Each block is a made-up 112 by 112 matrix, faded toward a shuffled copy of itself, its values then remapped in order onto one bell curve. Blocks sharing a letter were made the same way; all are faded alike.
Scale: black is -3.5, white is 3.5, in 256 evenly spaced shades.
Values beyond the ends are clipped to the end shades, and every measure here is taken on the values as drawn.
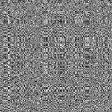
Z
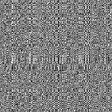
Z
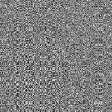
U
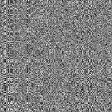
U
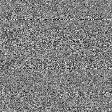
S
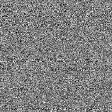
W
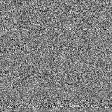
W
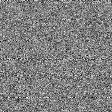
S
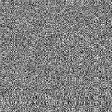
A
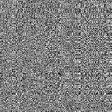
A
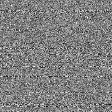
S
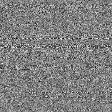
S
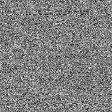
W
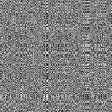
Z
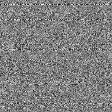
S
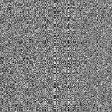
U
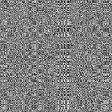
Z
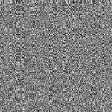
U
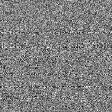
W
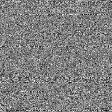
W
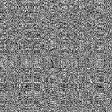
A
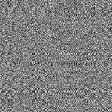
A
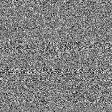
S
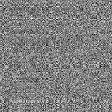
A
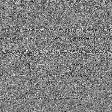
S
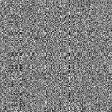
U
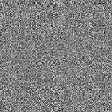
A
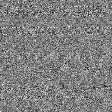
W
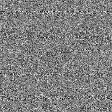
S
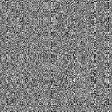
U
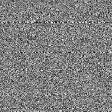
W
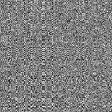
U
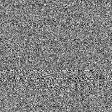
S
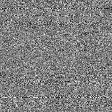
S
